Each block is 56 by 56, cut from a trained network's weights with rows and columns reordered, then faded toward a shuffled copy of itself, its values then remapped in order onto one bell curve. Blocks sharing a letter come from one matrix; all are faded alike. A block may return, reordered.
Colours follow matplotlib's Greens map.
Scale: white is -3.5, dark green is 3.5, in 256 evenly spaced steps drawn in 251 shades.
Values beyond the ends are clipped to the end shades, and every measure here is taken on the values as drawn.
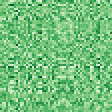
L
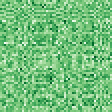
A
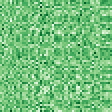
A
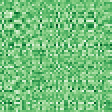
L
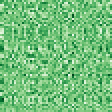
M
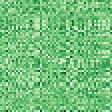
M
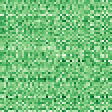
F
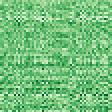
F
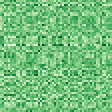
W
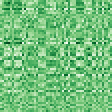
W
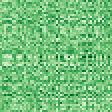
F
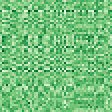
W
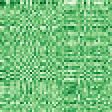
W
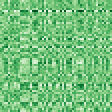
W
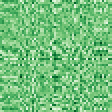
L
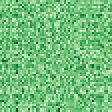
A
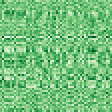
W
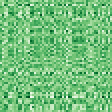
W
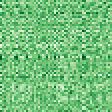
F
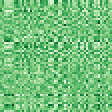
L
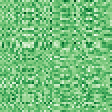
M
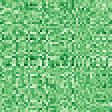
L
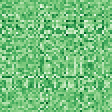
L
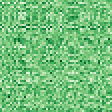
F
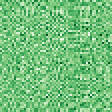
A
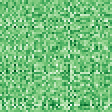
L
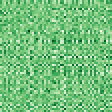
L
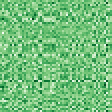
L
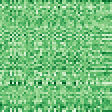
F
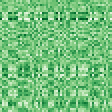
W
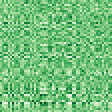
W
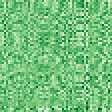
M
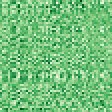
M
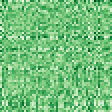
L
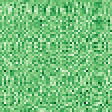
A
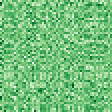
A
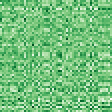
L
